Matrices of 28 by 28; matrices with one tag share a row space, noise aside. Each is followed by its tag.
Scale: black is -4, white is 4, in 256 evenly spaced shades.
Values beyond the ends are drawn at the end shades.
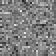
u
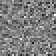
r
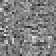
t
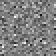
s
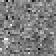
t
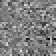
r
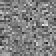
u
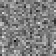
s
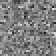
r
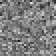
r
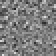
s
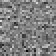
u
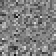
s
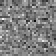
u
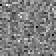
r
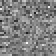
u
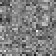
u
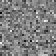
u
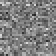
u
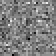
u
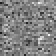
t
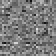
u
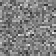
r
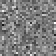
s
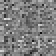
t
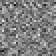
s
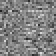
t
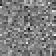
r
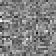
u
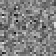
s
